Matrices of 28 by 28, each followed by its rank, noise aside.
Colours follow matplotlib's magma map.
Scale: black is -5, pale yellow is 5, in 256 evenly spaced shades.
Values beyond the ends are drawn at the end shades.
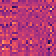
three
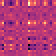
one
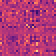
four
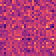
four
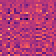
two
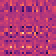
two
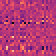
two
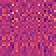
three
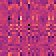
two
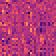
four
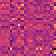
three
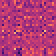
three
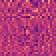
four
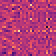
three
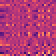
two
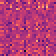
four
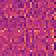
four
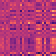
one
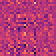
three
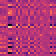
one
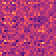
four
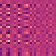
one
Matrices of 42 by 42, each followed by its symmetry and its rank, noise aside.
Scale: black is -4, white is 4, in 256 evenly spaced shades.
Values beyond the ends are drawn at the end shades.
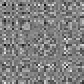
symmetric, rank four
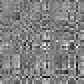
no symmetry, rank four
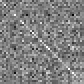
symmetric, rank six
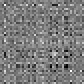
symmetric, rank four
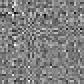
antisymmetric, rank six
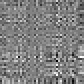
no symmetry, rank four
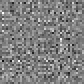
no symmetry, rank six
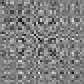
symmetric, rank three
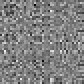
no symmetry, rank six
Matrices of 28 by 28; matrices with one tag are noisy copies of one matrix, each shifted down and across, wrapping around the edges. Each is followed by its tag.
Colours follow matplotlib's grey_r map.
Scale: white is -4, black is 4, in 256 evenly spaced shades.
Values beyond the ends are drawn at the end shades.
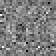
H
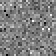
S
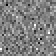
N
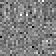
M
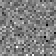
S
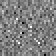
N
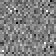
N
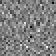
N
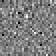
N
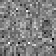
H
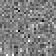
M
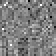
H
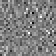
N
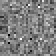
H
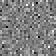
M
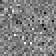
S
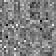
H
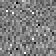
N
